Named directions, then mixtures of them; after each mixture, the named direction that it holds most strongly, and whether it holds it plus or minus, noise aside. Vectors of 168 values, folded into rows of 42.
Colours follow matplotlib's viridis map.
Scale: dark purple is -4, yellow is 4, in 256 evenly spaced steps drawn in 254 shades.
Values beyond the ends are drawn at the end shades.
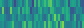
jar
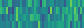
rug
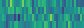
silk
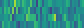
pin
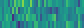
pin, plus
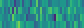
pin, minus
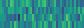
silk, plus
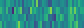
pin, minus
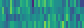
jar, plus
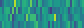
pin, plus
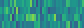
pin, plus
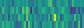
jar, plus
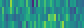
jar, plus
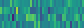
pin, plus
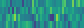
silk, minus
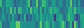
pin, minus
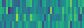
rug, plus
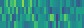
silk, plus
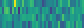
jar, minus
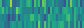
rug, plus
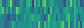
rug, plus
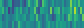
rug, plus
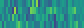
pin, minus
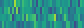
pin, plus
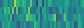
pin, plus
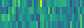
rug, minus
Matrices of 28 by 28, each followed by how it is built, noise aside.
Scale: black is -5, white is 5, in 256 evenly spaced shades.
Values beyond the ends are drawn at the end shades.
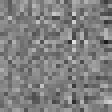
low rank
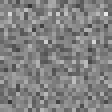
repeating columns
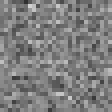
blocks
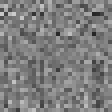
low rank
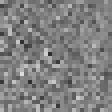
lower triangular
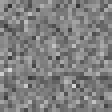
repeating columns
